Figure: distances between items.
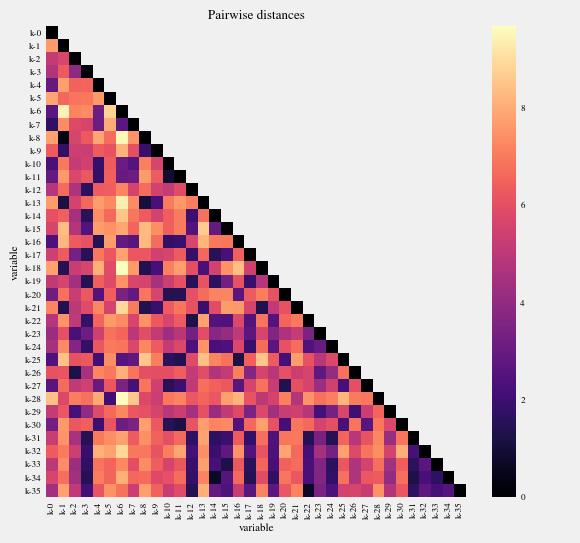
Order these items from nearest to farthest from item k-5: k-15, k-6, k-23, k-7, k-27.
k-27, k-23, k-15, k-7, k-6
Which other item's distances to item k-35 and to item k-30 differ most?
k-22
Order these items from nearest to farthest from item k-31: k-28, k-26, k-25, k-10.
k-26, k-10, k-25, k-28
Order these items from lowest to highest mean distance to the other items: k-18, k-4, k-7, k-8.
k-7, k-4, k-18, k-8
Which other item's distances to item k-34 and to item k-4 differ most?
k-14
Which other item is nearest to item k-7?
k-0
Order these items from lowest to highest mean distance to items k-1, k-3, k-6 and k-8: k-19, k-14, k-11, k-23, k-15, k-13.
k-13, k-19, k-23, k-14, k-11, k-15
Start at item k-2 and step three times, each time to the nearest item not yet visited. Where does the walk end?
k-23
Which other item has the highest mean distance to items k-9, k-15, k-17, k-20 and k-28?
k-6
